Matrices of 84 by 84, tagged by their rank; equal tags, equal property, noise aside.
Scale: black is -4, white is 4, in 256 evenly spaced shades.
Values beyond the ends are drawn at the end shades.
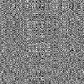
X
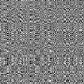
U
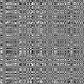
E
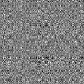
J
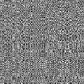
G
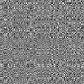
G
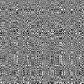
U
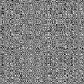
X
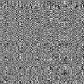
X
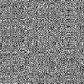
X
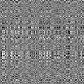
E
